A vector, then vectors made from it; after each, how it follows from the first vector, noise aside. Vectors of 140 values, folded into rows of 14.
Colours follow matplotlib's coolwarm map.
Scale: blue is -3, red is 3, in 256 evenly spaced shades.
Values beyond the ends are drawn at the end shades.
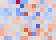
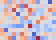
reversed.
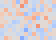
negated, shrunk.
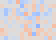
shrunk.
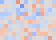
shrunk.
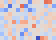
reversed, negated, partly zeroed.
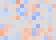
shrunk.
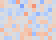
shrunk.
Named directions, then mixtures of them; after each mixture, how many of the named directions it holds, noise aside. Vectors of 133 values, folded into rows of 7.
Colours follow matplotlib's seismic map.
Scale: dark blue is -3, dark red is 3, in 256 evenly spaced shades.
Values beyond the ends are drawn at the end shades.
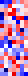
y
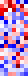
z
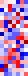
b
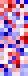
two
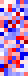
one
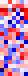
two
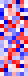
two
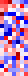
two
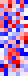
two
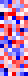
one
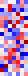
one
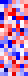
one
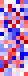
one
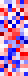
one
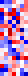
two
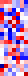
two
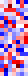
three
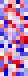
three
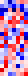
two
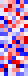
three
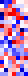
one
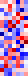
one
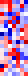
three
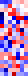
one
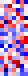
three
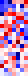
two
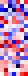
two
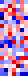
two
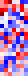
three
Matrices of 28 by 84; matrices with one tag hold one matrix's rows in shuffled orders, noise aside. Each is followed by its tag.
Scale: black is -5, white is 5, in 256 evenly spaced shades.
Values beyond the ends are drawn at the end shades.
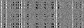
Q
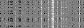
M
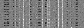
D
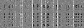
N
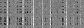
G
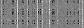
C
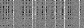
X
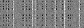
X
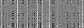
C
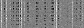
Q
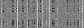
C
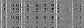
Q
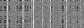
G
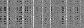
G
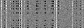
Q
